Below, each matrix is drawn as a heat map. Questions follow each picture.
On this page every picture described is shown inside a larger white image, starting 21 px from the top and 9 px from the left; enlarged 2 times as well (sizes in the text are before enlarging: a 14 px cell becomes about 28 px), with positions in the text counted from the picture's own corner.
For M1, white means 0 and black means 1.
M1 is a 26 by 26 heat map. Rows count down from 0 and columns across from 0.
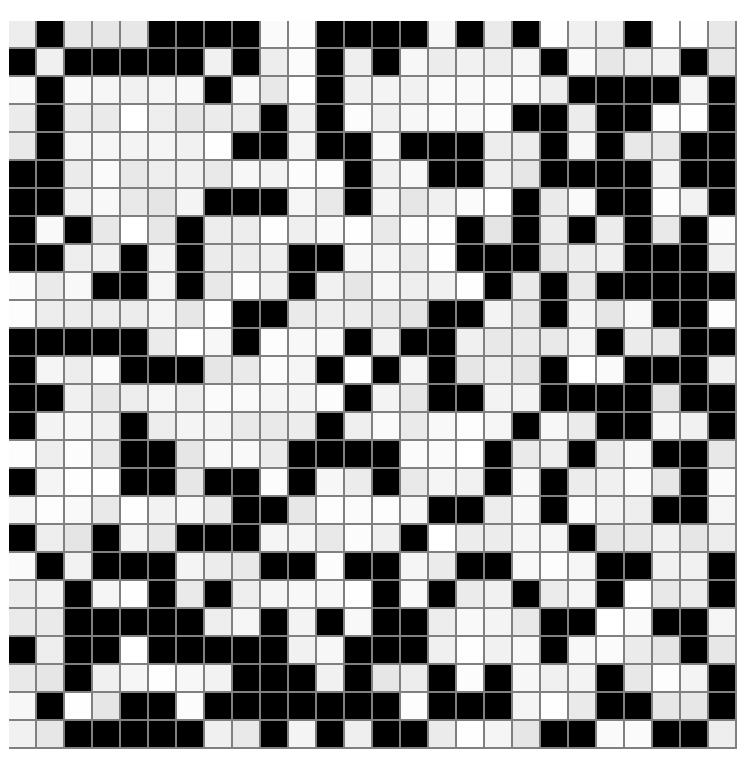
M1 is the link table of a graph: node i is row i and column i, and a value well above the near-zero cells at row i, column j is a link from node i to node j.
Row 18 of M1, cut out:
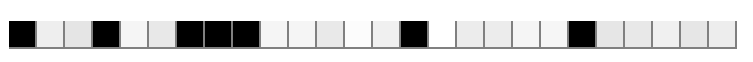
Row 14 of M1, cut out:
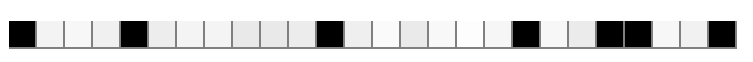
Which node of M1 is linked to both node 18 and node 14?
node 0
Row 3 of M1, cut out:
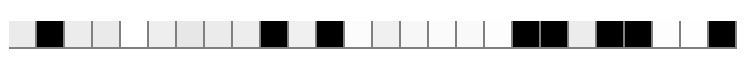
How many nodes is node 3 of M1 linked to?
8
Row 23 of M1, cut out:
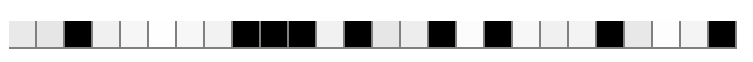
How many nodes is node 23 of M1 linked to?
9
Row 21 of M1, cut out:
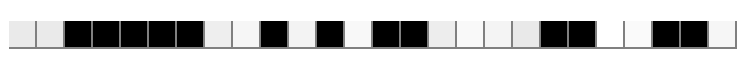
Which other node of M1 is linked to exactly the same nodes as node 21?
node 25
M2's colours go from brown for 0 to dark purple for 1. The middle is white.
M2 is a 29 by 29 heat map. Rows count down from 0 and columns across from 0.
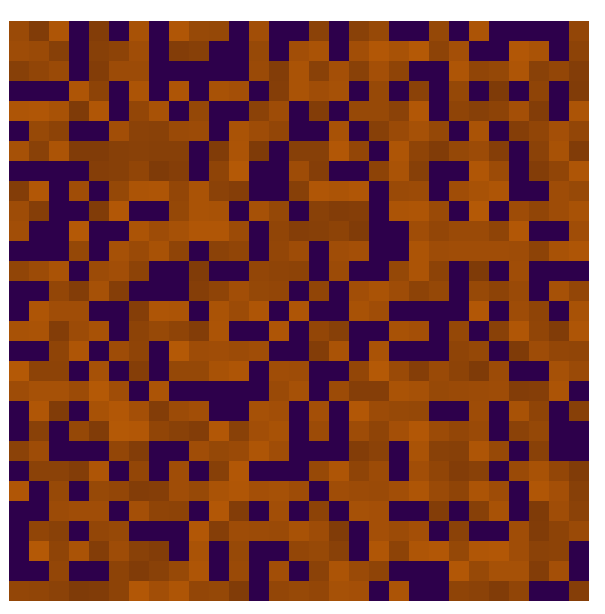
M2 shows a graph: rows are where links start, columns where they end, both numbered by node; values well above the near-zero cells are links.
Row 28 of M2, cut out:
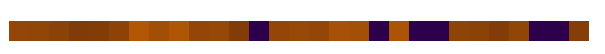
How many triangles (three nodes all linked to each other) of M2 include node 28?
5
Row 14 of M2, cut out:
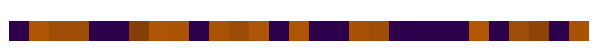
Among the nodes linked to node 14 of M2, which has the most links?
node 0
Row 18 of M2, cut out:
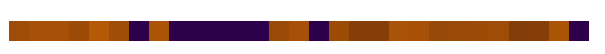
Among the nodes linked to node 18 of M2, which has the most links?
node 12
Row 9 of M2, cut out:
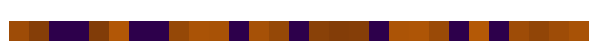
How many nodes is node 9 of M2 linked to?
9
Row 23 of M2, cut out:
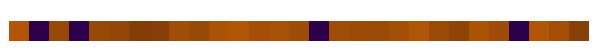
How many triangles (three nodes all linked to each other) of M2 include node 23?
2
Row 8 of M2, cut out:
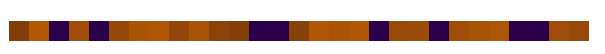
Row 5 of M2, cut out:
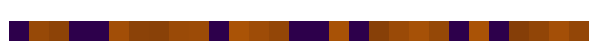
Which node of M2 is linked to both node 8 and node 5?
node 4
